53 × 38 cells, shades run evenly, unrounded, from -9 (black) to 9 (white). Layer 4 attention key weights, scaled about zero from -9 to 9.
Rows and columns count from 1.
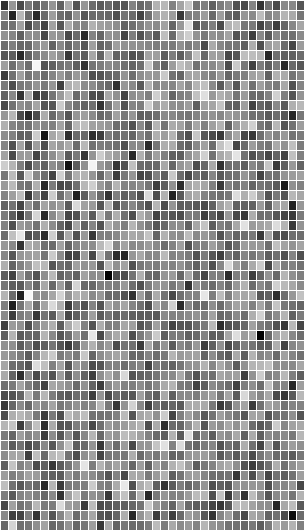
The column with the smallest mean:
6
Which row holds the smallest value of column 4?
12
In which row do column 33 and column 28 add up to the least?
34
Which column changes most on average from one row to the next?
35
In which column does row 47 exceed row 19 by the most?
23
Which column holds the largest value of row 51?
8
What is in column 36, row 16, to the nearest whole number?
-4
